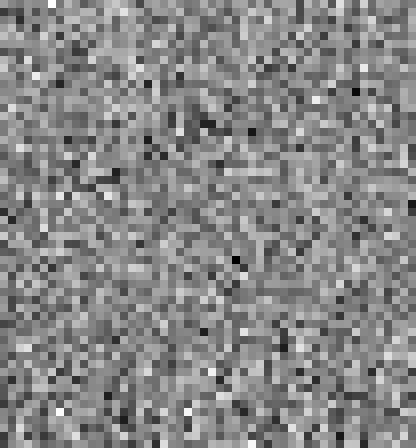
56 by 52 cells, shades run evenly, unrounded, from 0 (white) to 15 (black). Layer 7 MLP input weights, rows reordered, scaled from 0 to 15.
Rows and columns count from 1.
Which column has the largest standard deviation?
38
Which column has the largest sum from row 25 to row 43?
2
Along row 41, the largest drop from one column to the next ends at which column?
36
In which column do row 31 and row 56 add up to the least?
21
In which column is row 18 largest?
19
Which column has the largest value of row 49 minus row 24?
39
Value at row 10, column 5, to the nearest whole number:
1
